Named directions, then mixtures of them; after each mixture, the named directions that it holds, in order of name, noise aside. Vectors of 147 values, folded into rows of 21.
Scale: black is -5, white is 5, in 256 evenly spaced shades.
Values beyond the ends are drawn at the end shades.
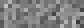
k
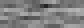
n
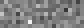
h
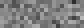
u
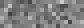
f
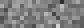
f, u.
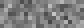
f.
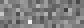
h.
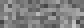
k, n.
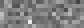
f, h, u.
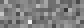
h.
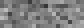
f, n.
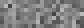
f, k.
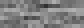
n.
